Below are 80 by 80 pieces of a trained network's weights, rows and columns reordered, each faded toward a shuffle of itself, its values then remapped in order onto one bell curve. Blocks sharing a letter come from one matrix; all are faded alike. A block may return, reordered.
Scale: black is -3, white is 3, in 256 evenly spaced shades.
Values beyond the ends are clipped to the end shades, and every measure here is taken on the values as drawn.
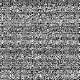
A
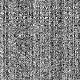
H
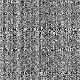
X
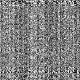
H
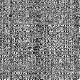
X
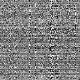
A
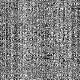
H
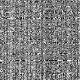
X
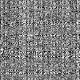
X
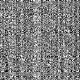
X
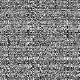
A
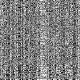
H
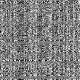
X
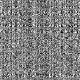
X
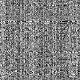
X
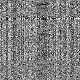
H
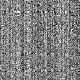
H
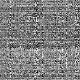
A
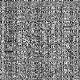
X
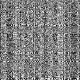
H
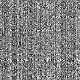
H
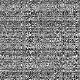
A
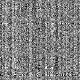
H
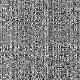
X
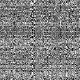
A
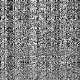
H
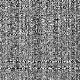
X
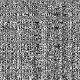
X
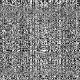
X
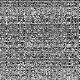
A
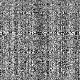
H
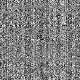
X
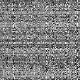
A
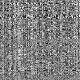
X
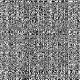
X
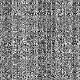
X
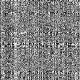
H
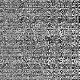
A
